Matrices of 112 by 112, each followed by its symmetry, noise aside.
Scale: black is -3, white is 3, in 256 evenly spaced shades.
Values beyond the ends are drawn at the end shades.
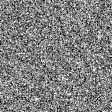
symmetric.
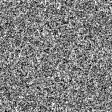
same after a half turn.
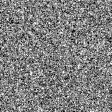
antisymmetric.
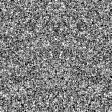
mirrored left to right.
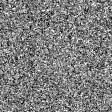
no symmetry.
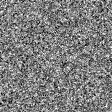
symmetric.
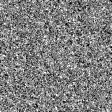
symmetric across the other diagonal.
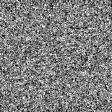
same after a half turn.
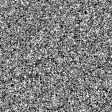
symmetric.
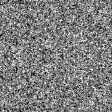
mirrored top to bottom.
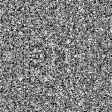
mirrored top to bottom.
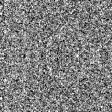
mirrored top to bottom.
